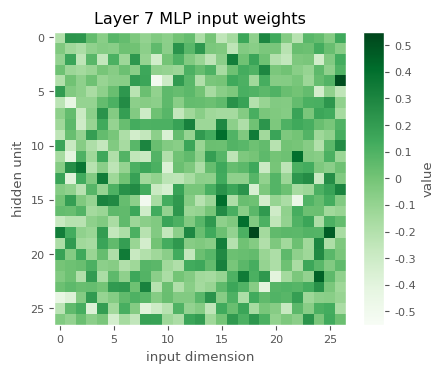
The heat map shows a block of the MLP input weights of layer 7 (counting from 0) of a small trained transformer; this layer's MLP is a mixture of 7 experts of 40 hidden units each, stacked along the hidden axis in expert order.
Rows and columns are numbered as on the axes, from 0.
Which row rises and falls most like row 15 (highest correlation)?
19
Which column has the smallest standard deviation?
21
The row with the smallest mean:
25
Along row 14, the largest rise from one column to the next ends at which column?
11
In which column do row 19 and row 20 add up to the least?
8
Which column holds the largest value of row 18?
18
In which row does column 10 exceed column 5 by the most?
17
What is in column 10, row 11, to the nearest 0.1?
-0.2
